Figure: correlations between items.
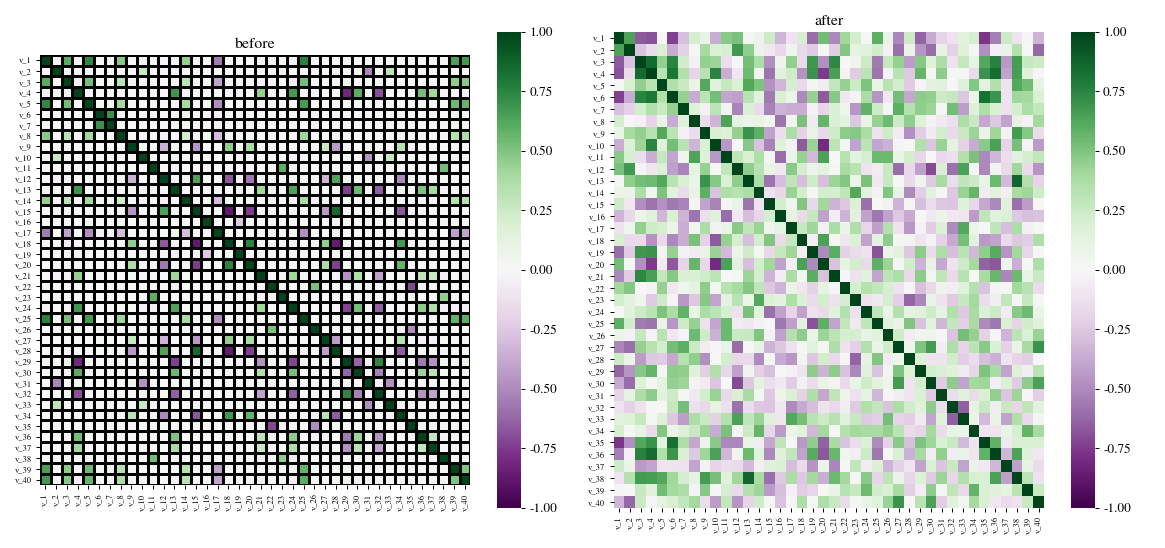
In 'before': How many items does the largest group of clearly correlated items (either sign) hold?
9
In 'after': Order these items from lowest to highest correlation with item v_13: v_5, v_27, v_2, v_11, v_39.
v_27, v_11, v_39, v_2, v_5
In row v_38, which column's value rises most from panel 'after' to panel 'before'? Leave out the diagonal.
v_15
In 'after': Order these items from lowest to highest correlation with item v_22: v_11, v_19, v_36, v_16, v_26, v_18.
v_16, v_19, v_18, v_36, v_26, v_11
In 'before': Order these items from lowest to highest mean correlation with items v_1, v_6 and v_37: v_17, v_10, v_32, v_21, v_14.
v_17, v_32, v_10, v_21, v_14
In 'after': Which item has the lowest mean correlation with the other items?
v_15
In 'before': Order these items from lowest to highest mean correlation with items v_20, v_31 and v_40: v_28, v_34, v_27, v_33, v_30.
v_28, v_33, v_30, v_27, v_34
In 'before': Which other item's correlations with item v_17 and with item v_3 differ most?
v_1
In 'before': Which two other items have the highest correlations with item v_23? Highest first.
v_11, v_38
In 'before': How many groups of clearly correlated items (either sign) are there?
8
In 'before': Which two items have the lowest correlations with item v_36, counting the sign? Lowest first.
v_29, v_32
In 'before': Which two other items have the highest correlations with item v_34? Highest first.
v_18, v_20
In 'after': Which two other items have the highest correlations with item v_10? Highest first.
v_4, v_36
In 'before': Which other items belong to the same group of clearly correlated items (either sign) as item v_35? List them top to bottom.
v_22, v_26
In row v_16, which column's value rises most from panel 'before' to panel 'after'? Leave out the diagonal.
v_19
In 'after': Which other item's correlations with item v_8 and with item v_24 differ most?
v_18
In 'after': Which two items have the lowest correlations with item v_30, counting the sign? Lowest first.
v_12, v_2
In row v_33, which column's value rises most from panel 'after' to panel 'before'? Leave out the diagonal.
v_32
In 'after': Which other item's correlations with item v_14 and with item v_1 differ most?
v_3
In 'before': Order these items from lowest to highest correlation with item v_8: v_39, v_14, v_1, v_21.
v_21, v_14, v_39, v_1
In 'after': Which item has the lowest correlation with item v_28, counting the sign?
v_23
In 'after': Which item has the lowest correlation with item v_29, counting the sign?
v_1
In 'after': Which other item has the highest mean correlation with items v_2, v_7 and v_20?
v_25
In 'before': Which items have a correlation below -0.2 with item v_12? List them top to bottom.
v_9, v_18, v_20, v_27, v_34
